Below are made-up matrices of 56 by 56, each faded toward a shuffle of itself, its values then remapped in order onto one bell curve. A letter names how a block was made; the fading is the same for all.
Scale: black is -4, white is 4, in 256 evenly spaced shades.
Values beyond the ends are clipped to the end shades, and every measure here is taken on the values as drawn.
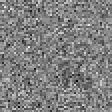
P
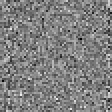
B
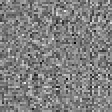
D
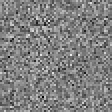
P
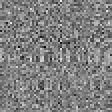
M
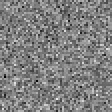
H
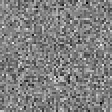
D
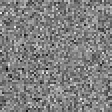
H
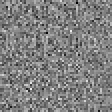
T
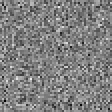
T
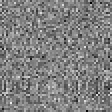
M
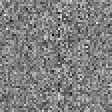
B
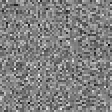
M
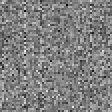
B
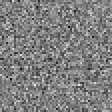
H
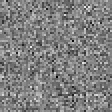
P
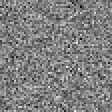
H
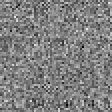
P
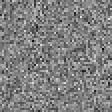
B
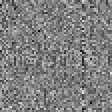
D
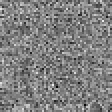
P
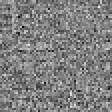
P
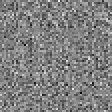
M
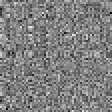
M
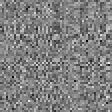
M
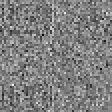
D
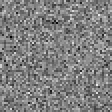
H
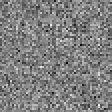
T
